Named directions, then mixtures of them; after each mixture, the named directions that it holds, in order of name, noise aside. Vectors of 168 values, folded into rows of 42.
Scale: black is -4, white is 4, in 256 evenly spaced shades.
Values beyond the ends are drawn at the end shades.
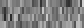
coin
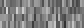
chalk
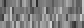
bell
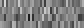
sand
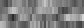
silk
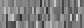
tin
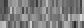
bell, coin, silk.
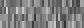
chalk.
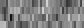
coin, silk.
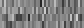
sand, tin.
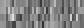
tin.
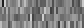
bell, chalk, sand.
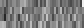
bell, coin, sand.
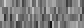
bell, coin.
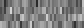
bell, coin, silk.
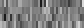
coin, sand.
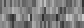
bell, sand, silk.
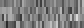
bell, tin.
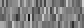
bell, sand.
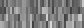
bell, chalk, coin.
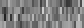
coin.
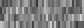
bell, chalk, silk.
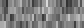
coin, silk.
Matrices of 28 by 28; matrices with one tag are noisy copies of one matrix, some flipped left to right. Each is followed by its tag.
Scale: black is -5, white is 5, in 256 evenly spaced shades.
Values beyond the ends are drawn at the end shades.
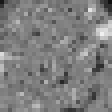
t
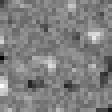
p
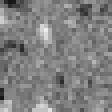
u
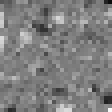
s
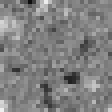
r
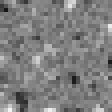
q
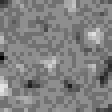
p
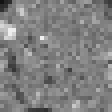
t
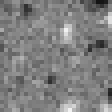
u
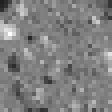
t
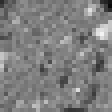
t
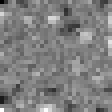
s
